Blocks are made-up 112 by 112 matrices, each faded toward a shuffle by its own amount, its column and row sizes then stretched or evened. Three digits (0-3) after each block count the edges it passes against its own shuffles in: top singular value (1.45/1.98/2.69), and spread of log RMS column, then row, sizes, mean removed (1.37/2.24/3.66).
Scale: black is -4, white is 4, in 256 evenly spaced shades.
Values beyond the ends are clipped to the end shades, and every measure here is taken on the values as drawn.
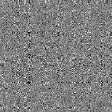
2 2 2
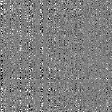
1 3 2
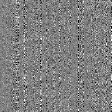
2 3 0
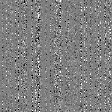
0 3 0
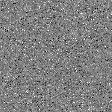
0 0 1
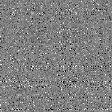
2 1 2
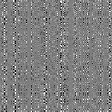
3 3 1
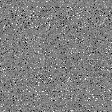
0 0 2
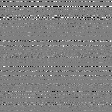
3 0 3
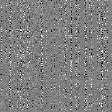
1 3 2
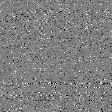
0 1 2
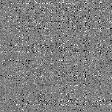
0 2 2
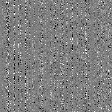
1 3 0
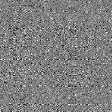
2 1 2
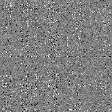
1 2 1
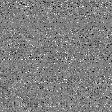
1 0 2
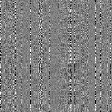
3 3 0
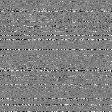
2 0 3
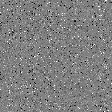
1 1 0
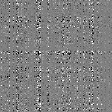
1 3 2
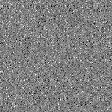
2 0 1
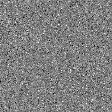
0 1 0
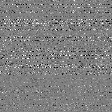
1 0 3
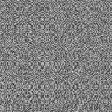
3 1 0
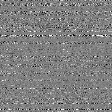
1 0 3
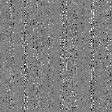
1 3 1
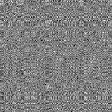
3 1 2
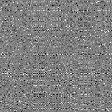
3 0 2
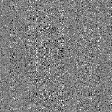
2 2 1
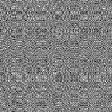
3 0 2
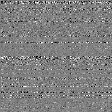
1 1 3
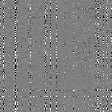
3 3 2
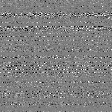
2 0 3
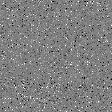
0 1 1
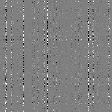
3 3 1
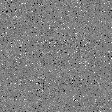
0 1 1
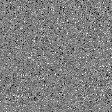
1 1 1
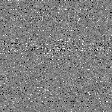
0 0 2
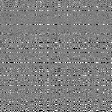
3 2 3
